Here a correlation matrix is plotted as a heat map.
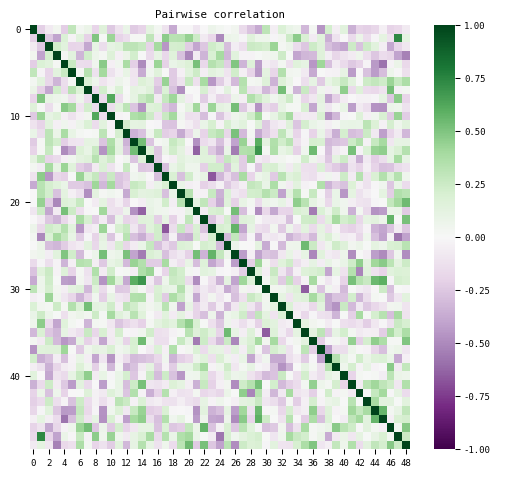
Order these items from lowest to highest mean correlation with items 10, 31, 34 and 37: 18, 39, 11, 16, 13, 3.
39, 11, 3, 16, 13, 18
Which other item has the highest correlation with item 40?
7
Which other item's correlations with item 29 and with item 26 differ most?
14
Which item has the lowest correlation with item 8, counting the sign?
38
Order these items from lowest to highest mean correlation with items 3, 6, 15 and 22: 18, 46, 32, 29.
18, 29, 32, 46
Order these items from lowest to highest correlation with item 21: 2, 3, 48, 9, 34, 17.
2, 48, 3, 17, 34, 9
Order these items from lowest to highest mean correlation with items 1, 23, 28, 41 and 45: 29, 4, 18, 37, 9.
9, 4, 37, 18, 29
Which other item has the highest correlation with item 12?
26
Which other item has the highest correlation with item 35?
25
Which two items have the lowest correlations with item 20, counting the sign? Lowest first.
3, 24
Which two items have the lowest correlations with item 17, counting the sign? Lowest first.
23, 2
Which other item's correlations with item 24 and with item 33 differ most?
47
